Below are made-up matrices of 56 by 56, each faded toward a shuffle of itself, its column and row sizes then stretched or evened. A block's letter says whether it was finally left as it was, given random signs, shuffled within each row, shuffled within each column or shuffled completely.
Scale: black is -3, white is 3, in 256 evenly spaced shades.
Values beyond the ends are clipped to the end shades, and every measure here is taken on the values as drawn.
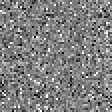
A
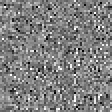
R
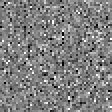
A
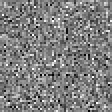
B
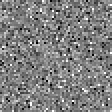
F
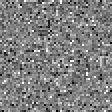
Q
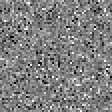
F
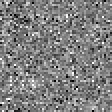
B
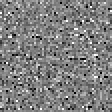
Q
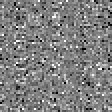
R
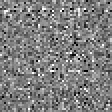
B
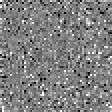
R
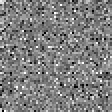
B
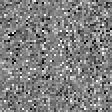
B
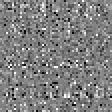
R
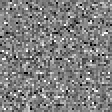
Q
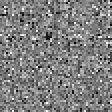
B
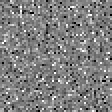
Q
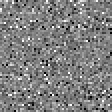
Q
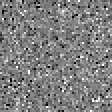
F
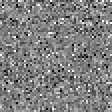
Q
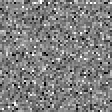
Q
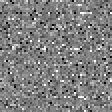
Q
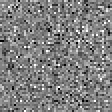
R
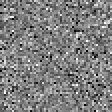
A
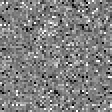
B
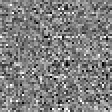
R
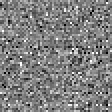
R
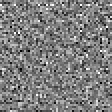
B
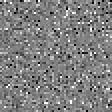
R
